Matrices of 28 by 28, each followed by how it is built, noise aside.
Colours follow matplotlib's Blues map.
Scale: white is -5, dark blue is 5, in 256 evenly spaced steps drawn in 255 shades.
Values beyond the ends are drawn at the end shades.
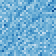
Hankel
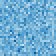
noise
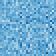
low rank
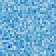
noise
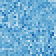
block diagonal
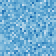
noise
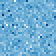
sparse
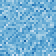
Hankel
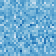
low rank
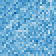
Hankel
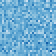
low rank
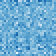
low rank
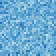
noise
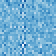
low rank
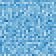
repeating columns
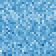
repeating columns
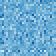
low rank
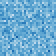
repeating columns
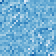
block diagonal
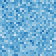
noise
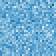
repeating columns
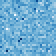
sparse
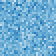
noise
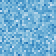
noise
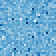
sparse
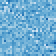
block diagonal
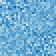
block diagonal
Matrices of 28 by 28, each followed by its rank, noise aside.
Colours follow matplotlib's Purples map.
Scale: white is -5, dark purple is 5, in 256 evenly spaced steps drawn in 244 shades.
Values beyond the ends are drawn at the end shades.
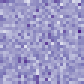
seven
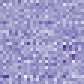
five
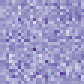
seven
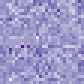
seven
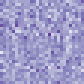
seven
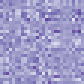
four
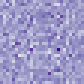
seven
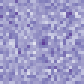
five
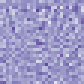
five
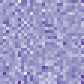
six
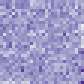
six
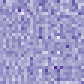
six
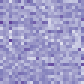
seven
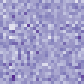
six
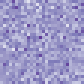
six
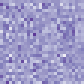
five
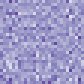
five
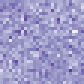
six
